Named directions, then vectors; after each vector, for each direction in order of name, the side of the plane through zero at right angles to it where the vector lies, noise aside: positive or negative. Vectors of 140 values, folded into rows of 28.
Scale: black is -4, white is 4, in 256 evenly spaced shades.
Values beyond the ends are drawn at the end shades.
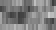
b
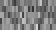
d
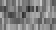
positive, positive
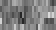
positive, negative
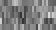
positive, negative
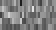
negative, negative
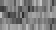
positive, positive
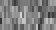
negative, positive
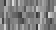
positive, negative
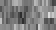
positive, negative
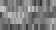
negative, negative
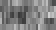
positive, negative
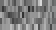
positive, positive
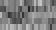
positive, positive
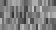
positive, negative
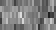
negative, positive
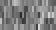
positive, negative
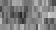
positive, negative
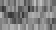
positive, positive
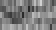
positive, positive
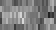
negative, positive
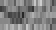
positive, positive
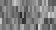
positive, negative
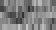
positive, positive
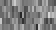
positive, negative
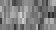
negative, positive
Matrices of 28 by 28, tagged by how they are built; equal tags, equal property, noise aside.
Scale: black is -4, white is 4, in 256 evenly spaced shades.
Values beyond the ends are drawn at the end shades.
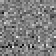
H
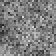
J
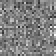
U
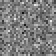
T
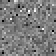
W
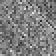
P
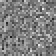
T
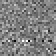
H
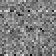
H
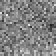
J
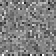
H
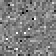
W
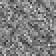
P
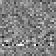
H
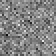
P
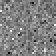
W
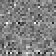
H
